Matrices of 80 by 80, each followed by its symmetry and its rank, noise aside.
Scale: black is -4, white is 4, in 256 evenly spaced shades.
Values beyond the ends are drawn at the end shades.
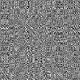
antisymmetric, rank six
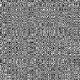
no symmetry, rank six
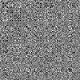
symmetric, rank seven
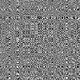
antisymmetric, rank six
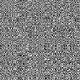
no symmetry, rank seven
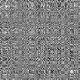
symmetric, rank five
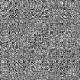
symmetric, rank seven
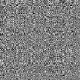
antisymmetric, rank six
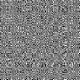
antisymmetric, rank six
